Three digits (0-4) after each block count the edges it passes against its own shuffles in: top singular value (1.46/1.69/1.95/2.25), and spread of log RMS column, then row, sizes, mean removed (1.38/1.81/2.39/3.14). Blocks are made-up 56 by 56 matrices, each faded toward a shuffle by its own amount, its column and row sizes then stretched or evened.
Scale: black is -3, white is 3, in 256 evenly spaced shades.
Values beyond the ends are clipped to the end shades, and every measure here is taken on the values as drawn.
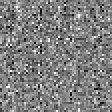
1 2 1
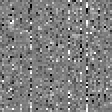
1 4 0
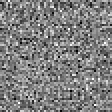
3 0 0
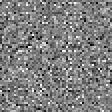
3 0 2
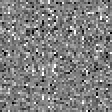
1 3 1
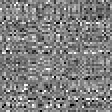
4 0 3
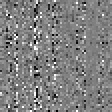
0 4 0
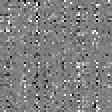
3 3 2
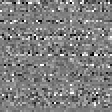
1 0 4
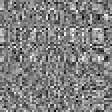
4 2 2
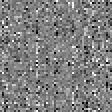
1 3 1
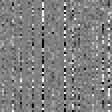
4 4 0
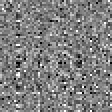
3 2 1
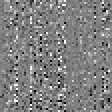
0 4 0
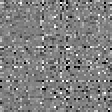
3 2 3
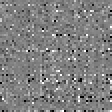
1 2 3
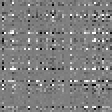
4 3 4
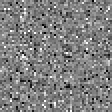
0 2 0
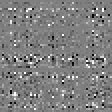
0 3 4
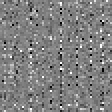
2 3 0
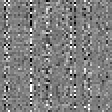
4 4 0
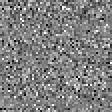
1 0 2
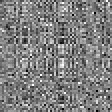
4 2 0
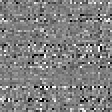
2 2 4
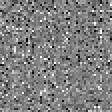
1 2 1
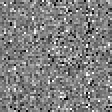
1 2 0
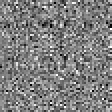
3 1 1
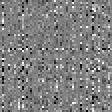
2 4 2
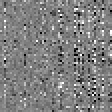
1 4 1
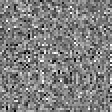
3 1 1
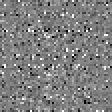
0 2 3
